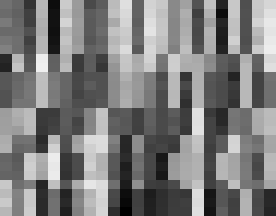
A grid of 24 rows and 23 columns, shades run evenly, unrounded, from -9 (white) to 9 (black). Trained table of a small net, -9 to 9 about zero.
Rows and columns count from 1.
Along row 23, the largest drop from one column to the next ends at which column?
17
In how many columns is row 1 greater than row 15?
9
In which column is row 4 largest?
5
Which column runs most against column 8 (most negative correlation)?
11
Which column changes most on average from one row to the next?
20
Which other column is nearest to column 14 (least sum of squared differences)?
18
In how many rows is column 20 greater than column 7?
7
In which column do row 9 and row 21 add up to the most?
14
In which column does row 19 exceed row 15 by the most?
22
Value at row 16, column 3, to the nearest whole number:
1
